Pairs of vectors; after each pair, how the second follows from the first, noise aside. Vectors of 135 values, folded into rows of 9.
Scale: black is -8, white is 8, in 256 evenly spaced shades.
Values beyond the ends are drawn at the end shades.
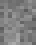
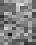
reversed, scaled up.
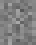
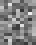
scaled up.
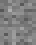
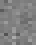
partly zeroed.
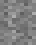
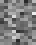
scaled up.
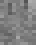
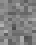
wrapped around, negated.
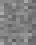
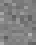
partly zeroed.
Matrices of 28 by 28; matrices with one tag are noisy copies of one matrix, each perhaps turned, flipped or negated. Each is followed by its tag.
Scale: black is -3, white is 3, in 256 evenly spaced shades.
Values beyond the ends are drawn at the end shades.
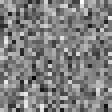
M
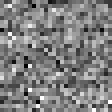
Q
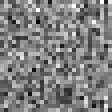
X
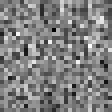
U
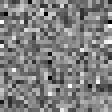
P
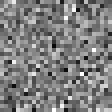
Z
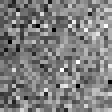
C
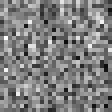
U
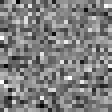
M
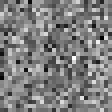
Q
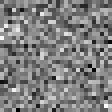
M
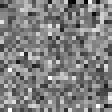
P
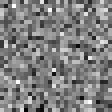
P
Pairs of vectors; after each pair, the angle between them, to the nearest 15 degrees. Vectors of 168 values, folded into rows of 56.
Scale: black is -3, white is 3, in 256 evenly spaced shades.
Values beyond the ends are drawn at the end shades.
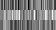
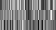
90 degrees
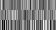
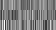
150 degrees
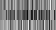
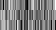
75 degrees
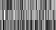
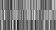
45 degrees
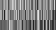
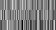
45 degrees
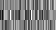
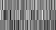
135 degrees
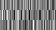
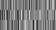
150 degrees
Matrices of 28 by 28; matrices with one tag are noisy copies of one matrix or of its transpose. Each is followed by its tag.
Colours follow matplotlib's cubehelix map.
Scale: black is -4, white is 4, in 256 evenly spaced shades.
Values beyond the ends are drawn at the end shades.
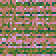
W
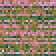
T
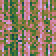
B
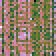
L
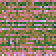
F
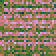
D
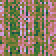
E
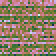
T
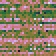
B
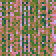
F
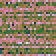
W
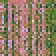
D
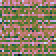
T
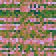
B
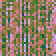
F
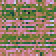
E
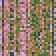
L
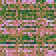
E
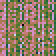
T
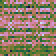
D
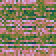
E
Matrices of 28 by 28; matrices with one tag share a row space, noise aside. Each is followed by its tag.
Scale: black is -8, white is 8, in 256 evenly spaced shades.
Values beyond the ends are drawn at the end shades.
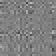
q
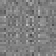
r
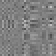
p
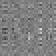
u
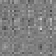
u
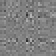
r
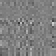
q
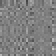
q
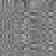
p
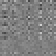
u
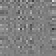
q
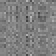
r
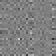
q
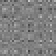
u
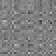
u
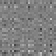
u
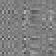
p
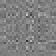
r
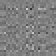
r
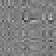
p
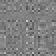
r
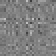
r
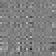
q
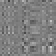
p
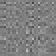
r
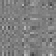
p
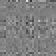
r
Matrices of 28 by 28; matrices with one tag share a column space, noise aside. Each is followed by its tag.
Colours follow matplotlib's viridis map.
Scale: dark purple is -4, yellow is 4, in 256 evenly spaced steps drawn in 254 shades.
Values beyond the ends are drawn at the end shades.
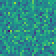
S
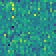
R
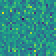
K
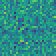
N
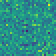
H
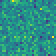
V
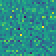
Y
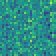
K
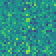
S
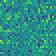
Y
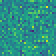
N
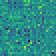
N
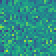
Y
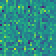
K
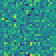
H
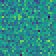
Y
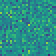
N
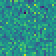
K
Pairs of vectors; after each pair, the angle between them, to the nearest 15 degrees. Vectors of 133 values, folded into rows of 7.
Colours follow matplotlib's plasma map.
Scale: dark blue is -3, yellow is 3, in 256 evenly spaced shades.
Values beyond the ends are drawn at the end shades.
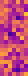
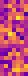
165 degrees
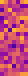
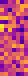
135 degrees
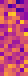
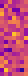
75 degrees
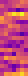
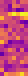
45 degrees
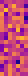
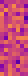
15 degrees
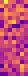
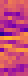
105 degrees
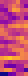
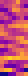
15 degrees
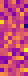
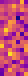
90 degrees
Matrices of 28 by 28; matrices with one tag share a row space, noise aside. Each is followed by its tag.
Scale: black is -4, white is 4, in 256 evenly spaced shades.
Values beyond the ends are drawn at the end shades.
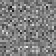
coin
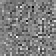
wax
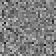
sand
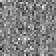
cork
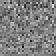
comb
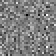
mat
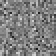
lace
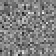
cork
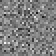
cork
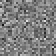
sand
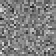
mat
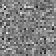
sand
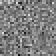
cork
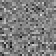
lace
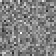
coin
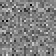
coin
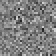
wax
